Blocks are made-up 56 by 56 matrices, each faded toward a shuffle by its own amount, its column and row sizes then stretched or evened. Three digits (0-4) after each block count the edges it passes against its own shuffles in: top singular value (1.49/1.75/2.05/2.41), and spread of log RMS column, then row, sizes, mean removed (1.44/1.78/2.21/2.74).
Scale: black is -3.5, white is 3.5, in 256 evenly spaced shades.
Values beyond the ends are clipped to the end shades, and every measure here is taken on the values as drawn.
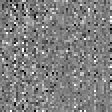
1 4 0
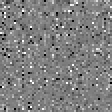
2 2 1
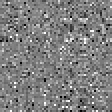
2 2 1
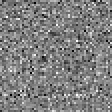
2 0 2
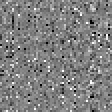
1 3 0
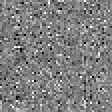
1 2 0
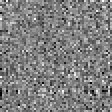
2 2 1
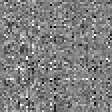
2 3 2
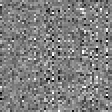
2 4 1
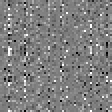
3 4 0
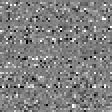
1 1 4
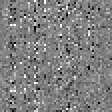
1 4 1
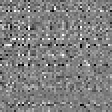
3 2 4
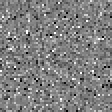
0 0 0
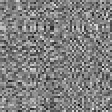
4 2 2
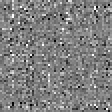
0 3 2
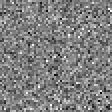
2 0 0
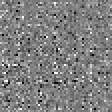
0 3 3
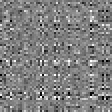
4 4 4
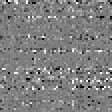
0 1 4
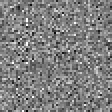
0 3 0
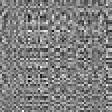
4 4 3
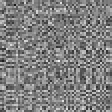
4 1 2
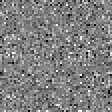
0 2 1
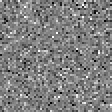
0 0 0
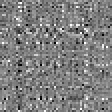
3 2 3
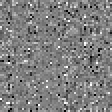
1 2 1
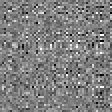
4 3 2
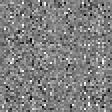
0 3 0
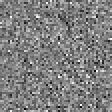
0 2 1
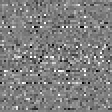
0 0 4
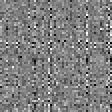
4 4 2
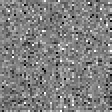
0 2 0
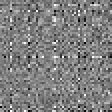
4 3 3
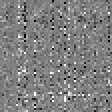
1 4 1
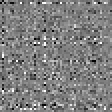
1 3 4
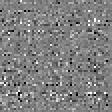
0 2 4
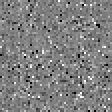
0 1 1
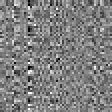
4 4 1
